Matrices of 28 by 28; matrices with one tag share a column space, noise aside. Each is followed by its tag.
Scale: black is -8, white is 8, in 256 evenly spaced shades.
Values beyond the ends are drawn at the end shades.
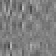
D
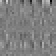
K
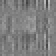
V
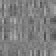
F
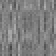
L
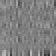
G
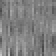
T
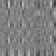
G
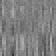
T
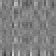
G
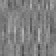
L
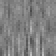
T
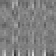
G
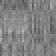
L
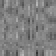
F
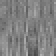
T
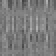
V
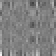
G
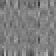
G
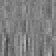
T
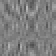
D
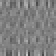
G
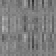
V
